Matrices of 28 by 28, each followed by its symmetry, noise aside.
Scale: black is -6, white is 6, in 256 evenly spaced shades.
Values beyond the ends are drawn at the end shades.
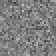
no symmetry.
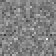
mirrored left to right.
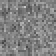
mirrored top to bottom.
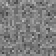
mirrored left to right.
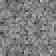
mirrored top to bottom.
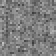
mirrored top to bottom.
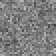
same after a half turn.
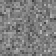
mirrored top to bottom.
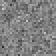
no symmetry.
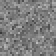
symmetric.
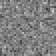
symmetric across the other diagonal.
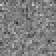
no symmetry.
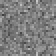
mirrored top to bottom.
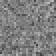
antisymmetric.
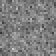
same after a half turn.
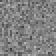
no symmetry.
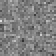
mirrored top to bottom.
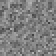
antisymmetric.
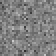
mirrored top to bottom.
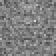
mirrored left to right.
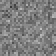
symmetric.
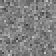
same after a half turn.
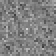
symmetric across the other diagonal.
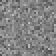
mirrored top to bottom.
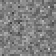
mirrored top to bottom.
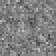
antisymmetric.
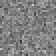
same after a half turn.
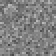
symmetric.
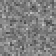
symmetric across the other diagonal.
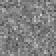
symmetric across the other diagonal.
